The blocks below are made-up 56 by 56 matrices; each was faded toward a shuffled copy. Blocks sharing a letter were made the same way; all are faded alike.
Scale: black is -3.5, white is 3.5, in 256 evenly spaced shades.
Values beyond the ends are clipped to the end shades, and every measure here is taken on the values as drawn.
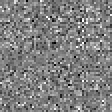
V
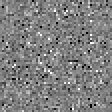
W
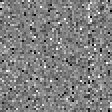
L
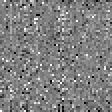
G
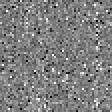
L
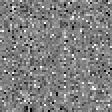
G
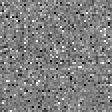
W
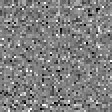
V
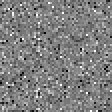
L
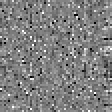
G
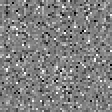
G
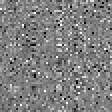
V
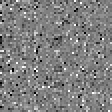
G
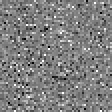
G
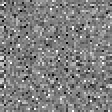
V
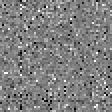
W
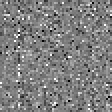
G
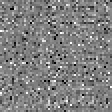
V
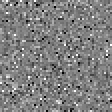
W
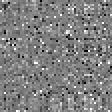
V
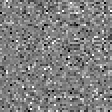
V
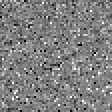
W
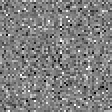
V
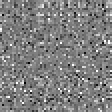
V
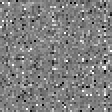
G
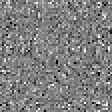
V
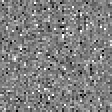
L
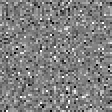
V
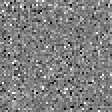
L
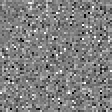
L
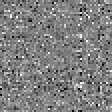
G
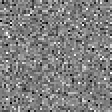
V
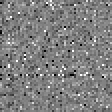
W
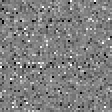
W
